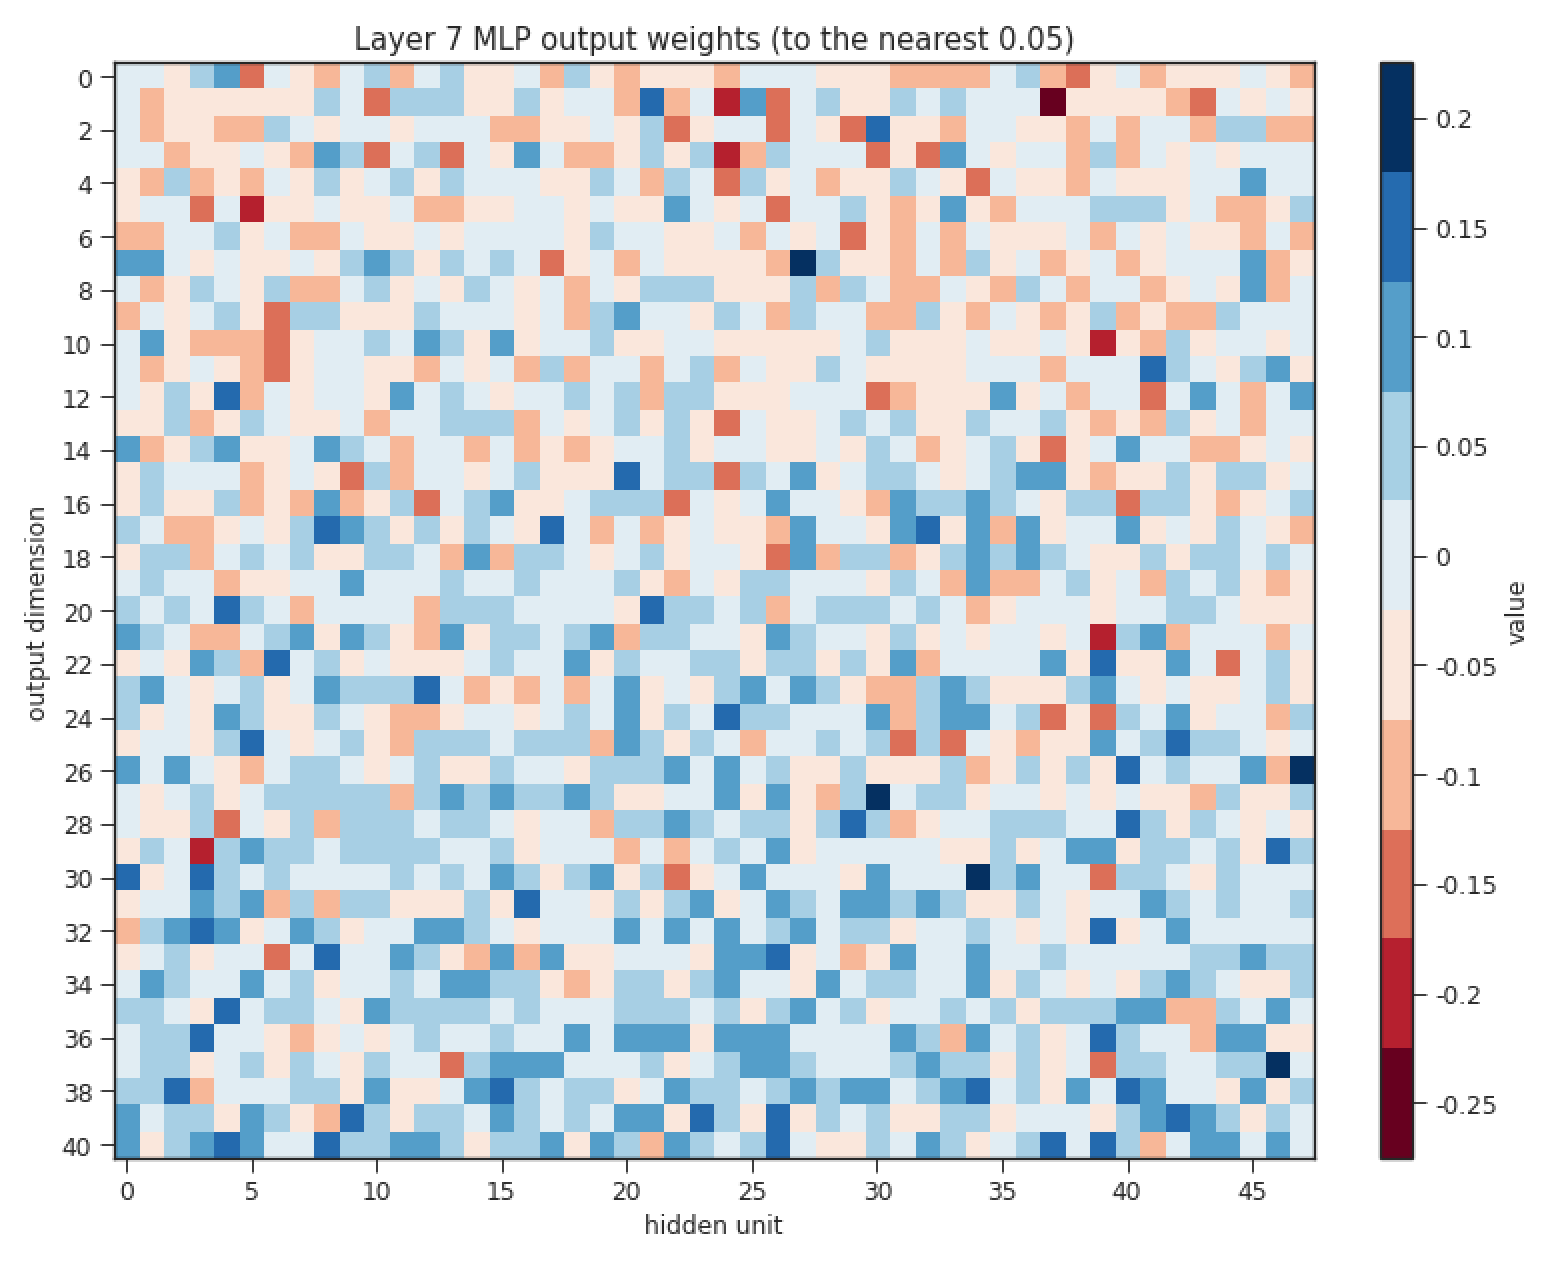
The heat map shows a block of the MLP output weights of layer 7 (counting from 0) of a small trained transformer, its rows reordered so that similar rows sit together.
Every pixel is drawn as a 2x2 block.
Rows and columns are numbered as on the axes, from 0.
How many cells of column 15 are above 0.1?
1
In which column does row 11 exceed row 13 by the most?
41
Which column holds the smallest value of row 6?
29
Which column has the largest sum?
15
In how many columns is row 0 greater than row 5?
15
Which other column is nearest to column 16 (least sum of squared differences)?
23
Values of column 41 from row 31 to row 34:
0.1 0 0 0.05
